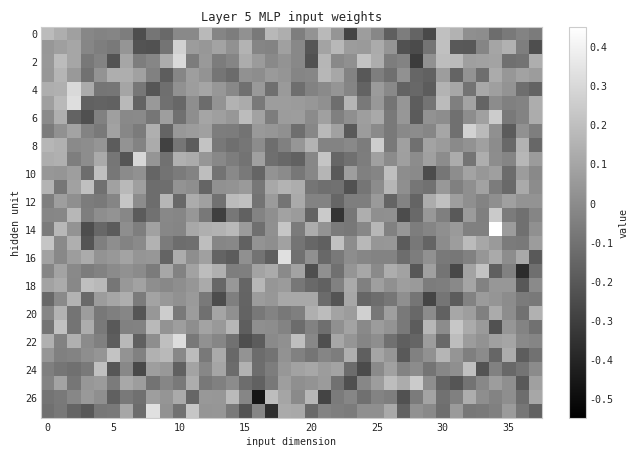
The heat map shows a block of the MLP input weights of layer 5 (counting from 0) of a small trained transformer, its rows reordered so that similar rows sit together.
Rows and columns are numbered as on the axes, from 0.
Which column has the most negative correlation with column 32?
35
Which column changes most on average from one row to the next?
31
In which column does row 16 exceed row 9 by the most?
18
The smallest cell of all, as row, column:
26, 16
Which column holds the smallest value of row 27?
17
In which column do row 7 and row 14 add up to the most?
34
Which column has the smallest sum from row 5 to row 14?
22
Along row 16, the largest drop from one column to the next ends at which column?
19
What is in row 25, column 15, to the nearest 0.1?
-0.1
